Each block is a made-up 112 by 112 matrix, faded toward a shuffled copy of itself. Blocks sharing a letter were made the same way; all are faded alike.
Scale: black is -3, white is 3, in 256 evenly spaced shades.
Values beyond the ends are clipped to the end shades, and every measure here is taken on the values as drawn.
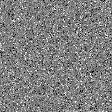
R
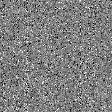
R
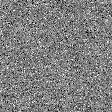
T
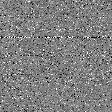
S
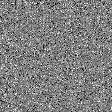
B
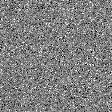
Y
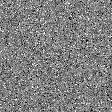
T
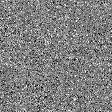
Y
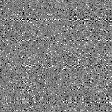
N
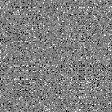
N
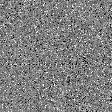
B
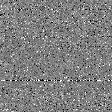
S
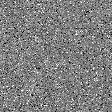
B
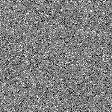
Y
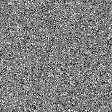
Y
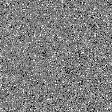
B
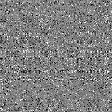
N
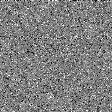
Y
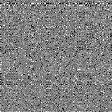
N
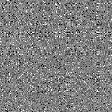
N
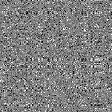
N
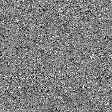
Y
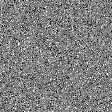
B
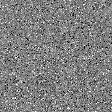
B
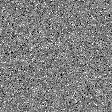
T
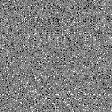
N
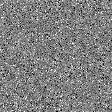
B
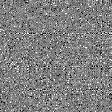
N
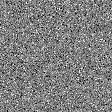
T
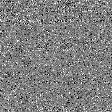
S
